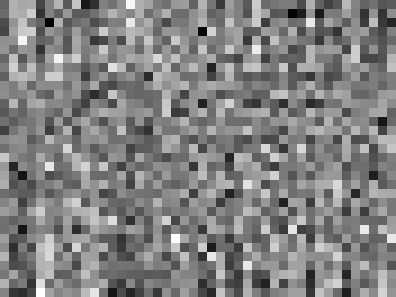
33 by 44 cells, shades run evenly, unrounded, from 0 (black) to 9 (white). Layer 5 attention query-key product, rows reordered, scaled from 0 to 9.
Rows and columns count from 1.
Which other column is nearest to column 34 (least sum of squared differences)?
36
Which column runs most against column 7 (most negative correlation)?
30
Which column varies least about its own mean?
22
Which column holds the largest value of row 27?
20
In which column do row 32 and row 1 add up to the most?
15
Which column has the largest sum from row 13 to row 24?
28
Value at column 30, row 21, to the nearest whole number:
3
